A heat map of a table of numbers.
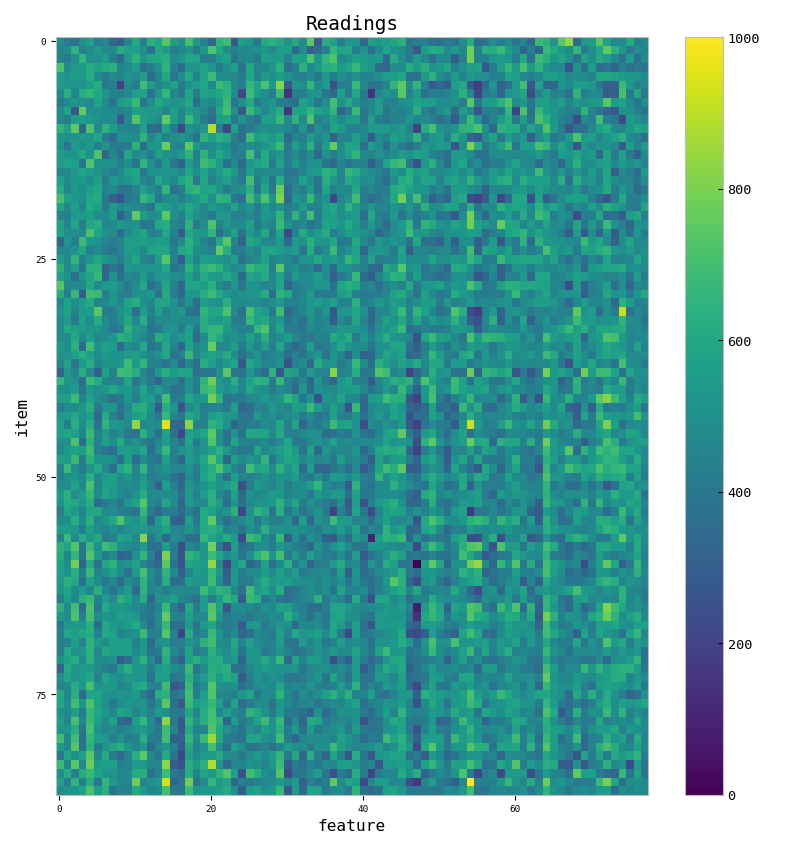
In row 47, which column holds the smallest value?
47
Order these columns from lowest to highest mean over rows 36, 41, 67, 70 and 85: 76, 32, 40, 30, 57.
40, 32, 57, 30, 76
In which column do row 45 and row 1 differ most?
54
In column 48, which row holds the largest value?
39
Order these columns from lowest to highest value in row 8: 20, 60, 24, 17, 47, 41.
60, 24, 20, 41, 17, 47
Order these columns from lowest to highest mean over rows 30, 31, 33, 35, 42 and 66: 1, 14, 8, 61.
8, 61, 1, 14
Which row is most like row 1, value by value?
34
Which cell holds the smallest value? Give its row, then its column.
60, 47
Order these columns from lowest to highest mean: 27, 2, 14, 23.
23, 27, 2, 14
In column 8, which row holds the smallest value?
5
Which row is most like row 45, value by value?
14
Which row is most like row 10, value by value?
58
